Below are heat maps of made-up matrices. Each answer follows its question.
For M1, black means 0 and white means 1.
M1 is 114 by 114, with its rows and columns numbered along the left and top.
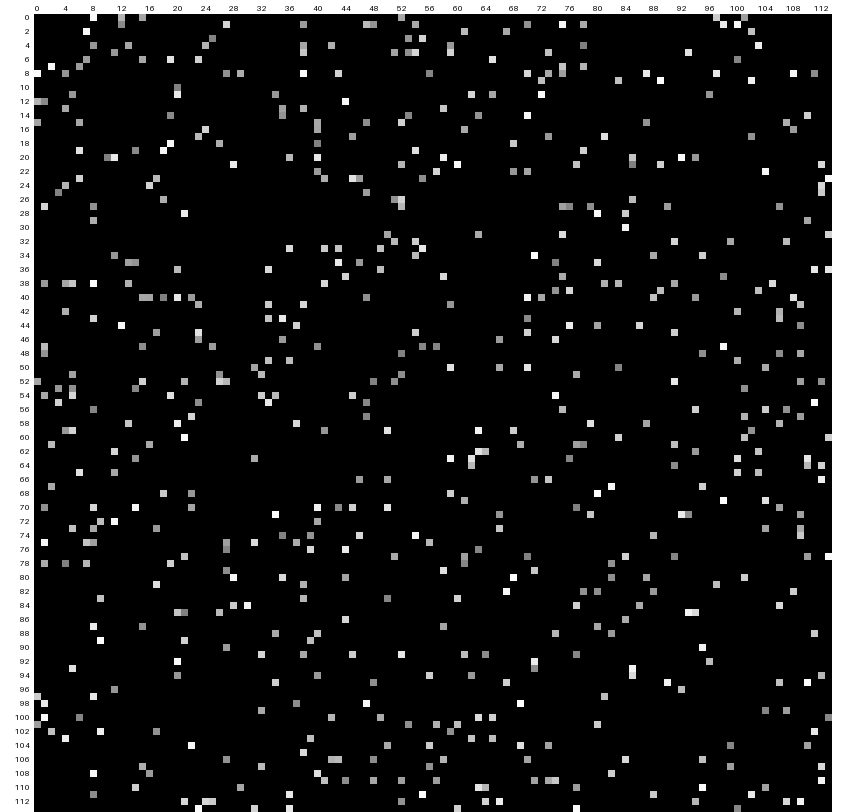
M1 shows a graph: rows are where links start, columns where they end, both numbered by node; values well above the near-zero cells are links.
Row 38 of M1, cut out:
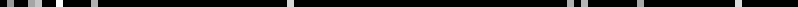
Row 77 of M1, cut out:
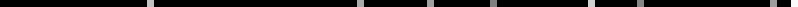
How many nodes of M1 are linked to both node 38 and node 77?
1
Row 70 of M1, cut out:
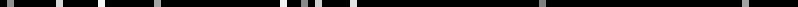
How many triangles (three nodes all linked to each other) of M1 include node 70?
3
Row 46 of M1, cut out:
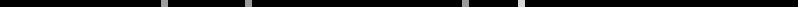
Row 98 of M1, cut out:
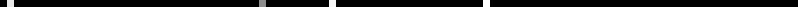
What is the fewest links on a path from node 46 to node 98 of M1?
4
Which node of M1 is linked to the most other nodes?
node 8
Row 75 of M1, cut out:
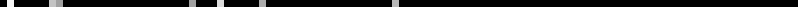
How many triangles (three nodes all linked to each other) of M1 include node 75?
3
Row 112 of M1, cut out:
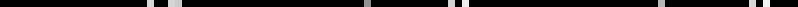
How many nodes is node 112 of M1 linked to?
9
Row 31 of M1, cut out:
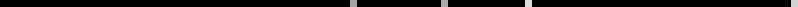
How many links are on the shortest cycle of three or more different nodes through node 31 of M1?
4
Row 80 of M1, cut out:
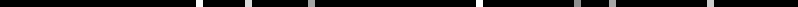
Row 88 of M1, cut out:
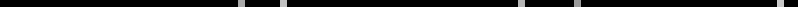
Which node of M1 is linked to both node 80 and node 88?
node 82
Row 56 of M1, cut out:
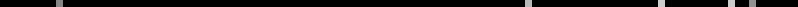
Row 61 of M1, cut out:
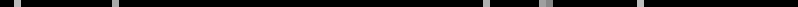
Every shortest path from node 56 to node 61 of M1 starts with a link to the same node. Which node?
node 104
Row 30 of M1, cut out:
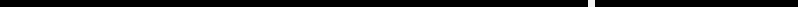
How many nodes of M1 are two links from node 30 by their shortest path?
4
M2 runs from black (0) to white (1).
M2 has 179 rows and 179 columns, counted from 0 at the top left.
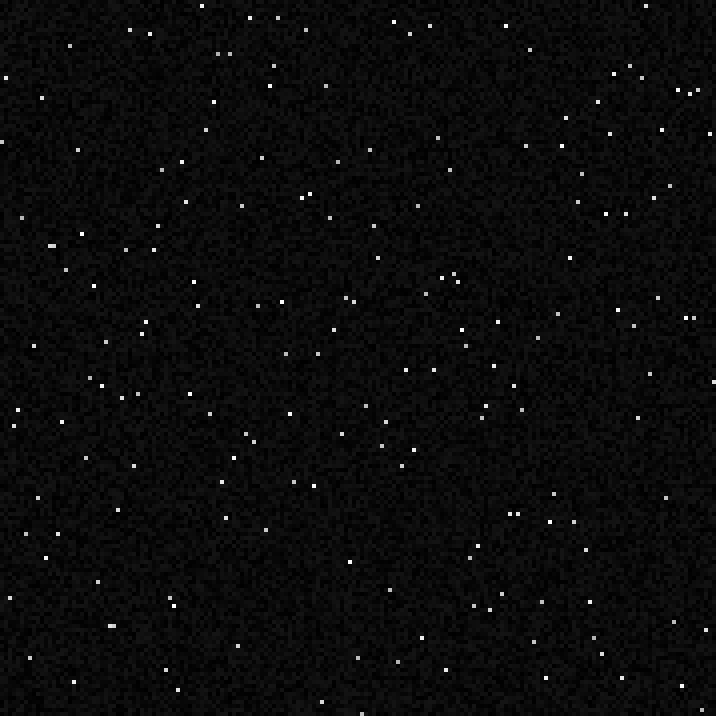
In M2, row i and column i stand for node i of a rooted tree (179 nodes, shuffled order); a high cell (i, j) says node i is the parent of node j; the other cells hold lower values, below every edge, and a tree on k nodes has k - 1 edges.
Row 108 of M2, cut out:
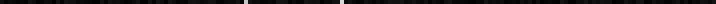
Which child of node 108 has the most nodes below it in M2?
61
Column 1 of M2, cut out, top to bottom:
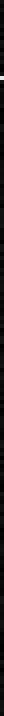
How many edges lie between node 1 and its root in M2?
5
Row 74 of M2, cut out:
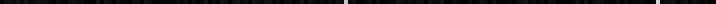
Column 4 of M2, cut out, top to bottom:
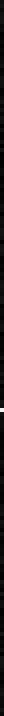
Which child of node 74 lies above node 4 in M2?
86
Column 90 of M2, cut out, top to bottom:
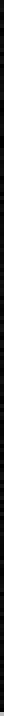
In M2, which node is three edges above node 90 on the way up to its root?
111
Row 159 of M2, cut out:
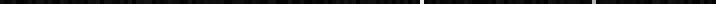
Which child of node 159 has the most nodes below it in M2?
105
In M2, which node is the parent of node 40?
42
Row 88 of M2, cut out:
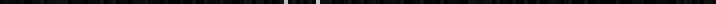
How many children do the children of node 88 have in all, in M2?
3
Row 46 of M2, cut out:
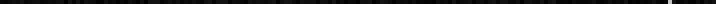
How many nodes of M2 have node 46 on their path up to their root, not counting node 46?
6
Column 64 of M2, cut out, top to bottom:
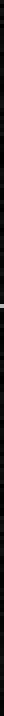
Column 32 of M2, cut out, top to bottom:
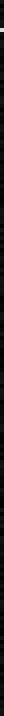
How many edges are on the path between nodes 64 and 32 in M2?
3
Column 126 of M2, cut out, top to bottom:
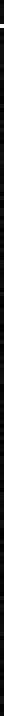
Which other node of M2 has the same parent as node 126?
107
